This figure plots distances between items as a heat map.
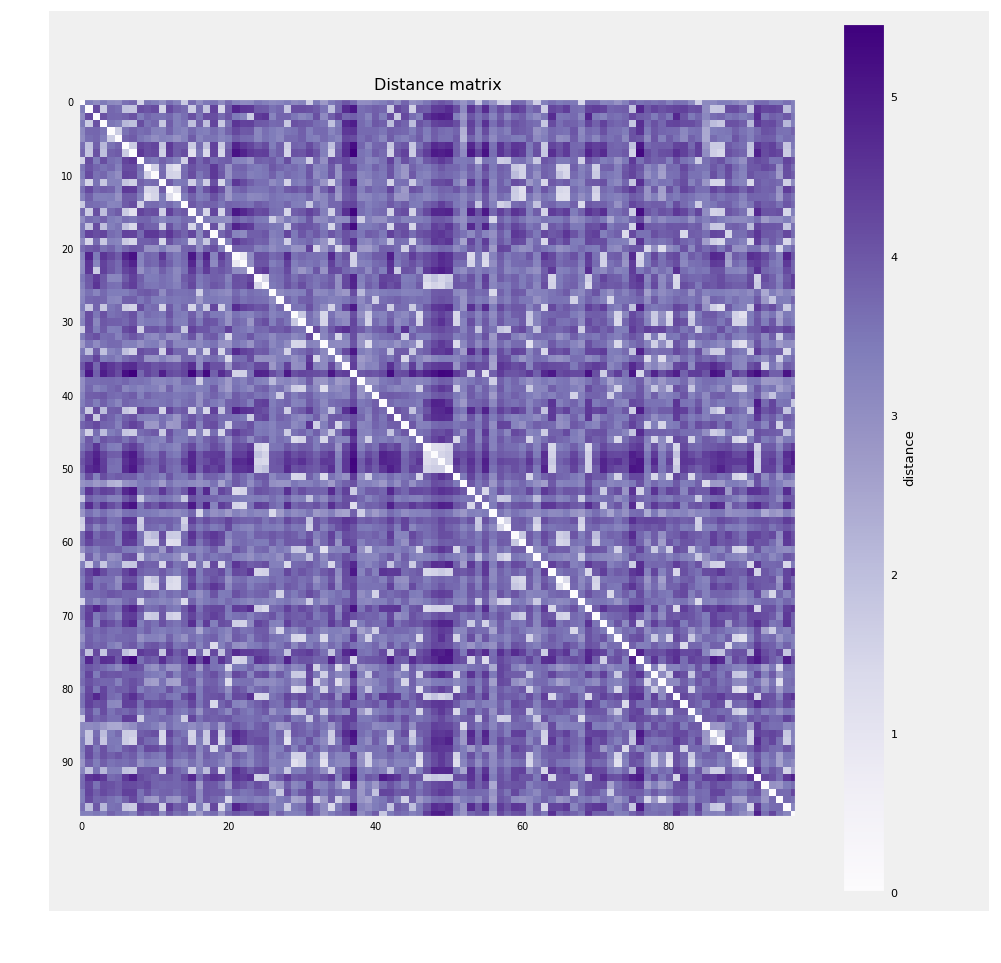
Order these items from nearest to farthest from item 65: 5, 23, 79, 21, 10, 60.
60, 10, 79, 5, 23, 21
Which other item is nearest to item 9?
13
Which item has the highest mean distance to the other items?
37
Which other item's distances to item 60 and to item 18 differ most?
12
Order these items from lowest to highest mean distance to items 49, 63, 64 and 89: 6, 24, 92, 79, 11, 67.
24, 92, 11, 79, 6, 67
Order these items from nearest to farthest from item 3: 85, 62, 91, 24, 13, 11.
11, 91, 85, 13, 62, 24
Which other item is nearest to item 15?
7
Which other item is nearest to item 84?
68
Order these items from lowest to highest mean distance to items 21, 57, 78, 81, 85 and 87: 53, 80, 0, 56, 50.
0, 56, 80, 53, 50
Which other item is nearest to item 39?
33
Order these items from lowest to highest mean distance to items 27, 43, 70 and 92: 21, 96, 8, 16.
16, 8, 21, 96
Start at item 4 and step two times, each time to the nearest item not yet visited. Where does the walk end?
52
